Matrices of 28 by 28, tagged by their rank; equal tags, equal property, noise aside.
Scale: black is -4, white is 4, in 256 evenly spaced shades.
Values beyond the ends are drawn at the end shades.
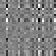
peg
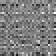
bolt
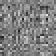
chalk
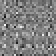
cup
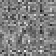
cup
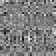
cup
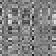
bolt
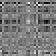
bolt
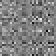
cup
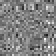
cup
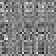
chalk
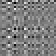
bolt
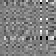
bolt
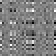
peg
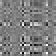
peg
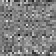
chalk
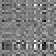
bolt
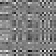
peg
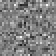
cup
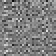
cup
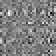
cup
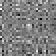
chalk
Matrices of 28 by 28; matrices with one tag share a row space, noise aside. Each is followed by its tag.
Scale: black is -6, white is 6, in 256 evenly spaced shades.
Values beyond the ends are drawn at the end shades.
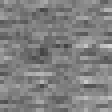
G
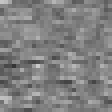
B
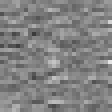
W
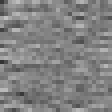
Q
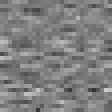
B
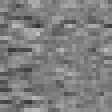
B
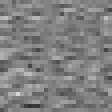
B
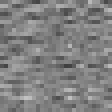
B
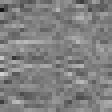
Q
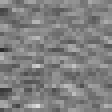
B
